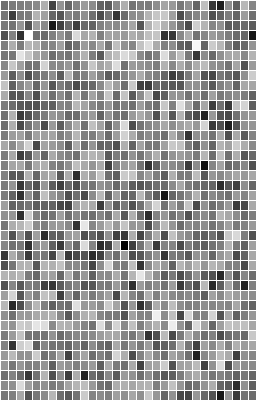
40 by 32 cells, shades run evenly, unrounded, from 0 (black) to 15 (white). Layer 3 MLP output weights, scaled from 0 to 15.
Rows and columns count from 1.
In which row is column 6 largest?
33
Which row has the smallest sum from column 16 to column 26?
25
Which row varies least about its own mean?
19
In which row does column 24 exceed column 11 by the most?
38
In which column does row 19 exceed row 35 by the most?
2
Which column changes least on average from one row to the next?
1
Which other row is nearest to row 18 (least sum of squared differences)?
30
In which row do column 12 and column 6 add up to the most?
7
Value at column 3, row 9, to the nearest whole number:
8
